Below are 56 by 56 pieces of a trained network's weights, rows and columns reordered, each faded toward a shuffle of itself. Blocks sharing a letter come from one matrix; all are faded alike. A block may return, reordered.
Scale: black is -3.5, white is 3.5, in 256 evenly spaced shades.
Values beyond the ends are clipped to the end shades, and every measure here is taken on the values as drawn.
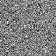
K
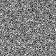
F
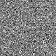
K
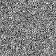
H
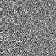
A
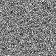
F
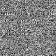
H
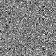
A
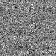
K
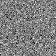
F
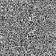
K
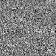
H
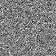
F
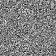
H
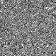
F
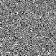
A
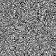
K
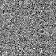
K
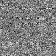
H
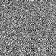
H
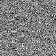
H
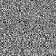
A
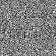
K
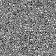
F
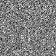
K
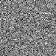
H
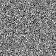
F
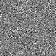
A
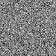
K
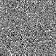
A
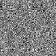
A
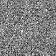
K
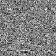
H
